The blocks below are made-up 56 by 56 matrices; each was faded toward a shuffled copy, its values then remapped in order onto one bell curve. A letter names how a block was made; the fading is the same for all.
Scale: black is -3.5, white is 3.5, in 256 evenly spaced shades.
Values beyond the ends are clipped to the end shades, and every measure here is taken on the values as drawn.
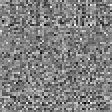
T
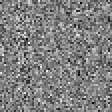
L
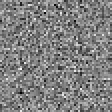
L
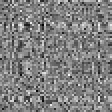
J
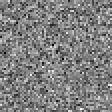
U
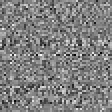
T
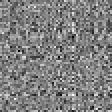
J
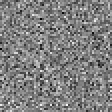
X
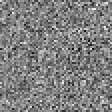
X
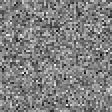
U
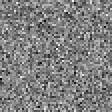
U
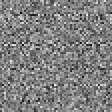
T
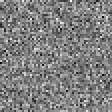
X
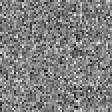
L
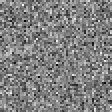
L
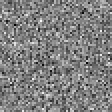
U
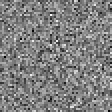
L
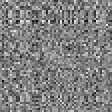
J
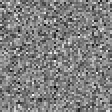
L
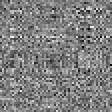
J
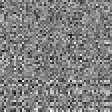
J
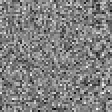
X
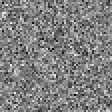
U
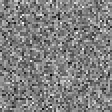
U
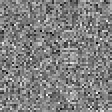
X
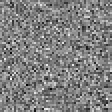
X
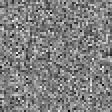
L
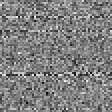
T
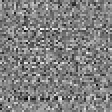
T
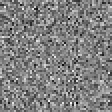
X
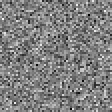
U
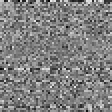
T
